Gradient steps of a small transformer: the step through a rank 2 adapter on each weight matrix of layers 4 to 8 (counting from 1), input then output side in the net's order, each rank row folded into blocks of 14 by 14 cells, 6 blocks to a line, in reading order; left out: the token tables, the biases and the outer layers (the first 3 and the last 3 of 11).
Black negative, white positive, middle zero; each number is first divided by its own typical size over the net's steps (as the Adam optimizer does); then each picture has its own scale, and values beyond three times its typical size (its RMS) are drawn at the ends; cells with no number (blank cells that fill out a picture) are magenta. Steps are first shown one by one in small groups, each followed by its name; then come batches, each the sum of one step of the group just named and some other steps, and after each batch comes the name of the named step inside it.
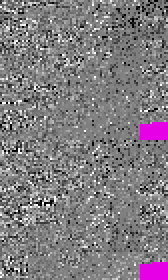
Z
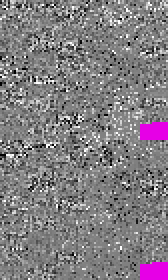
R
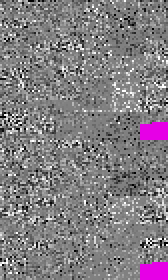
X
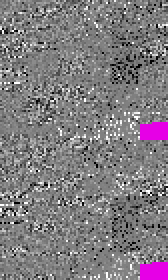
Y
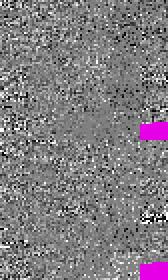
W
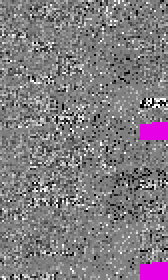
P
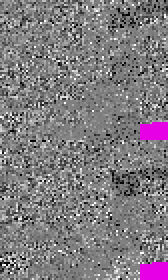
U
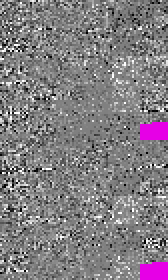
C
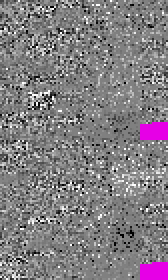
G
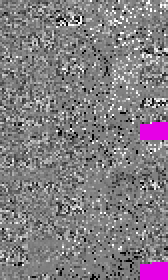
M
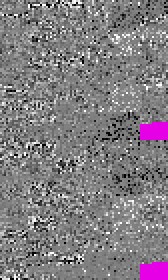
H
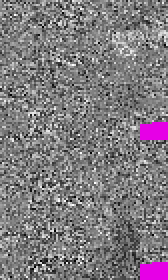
H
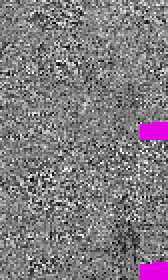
U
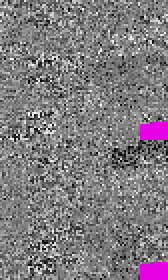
H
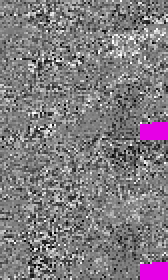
H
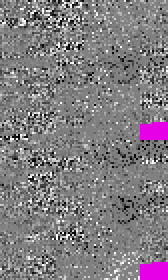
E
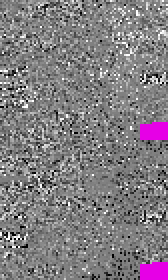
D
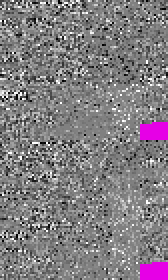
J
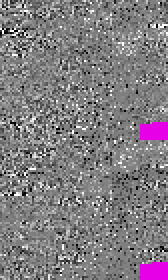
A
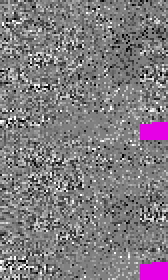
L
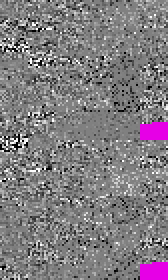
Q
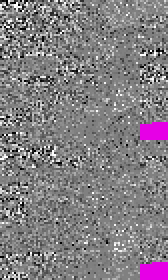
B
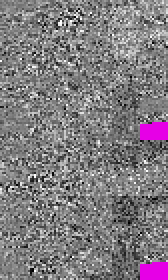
D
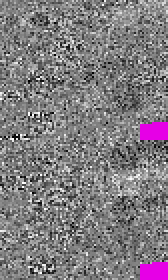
E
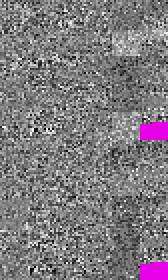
A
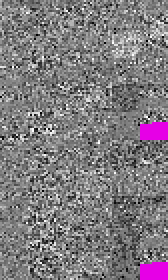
A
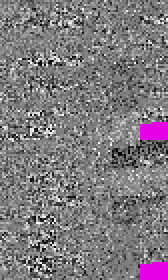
L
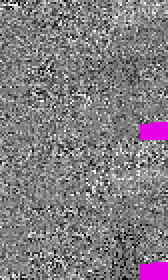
B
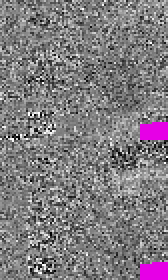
E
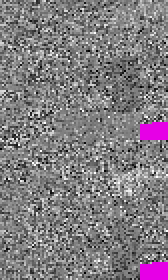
Q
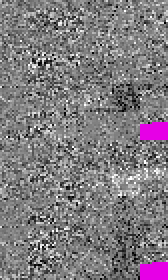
Q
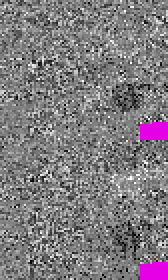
J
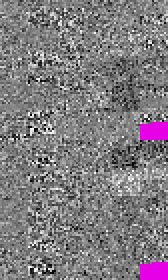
B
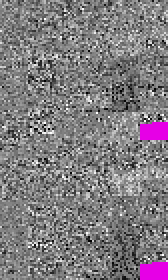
Q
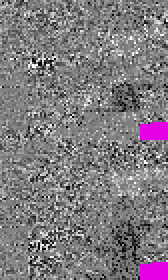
Q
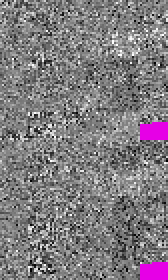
E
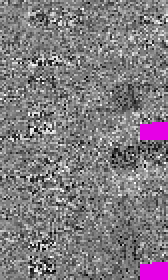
D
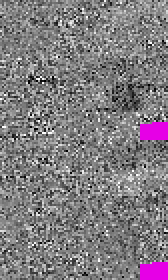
B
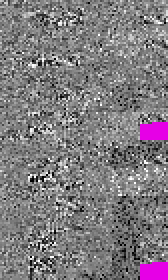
D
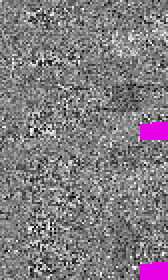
A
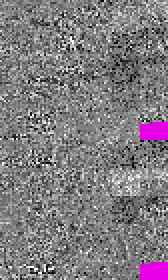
L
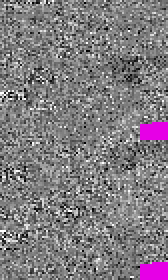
J
